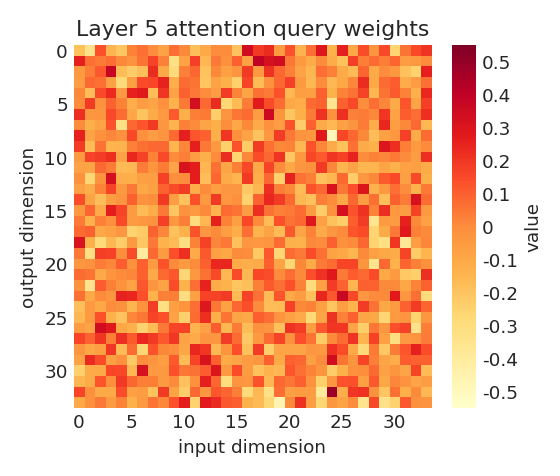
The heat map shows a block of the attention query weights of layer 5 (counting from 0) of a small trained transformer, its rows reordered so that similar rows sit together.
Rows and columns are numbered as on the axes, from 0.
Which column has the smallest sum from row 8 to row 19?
28
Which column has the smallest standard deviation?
21
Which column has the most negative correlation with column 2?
32
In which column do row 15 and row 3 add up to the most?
27
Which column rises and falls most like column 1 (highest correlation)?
26
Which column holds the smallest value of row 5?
24
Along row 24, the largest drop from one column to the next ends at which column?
8
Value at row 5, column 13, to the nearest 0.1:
0.2
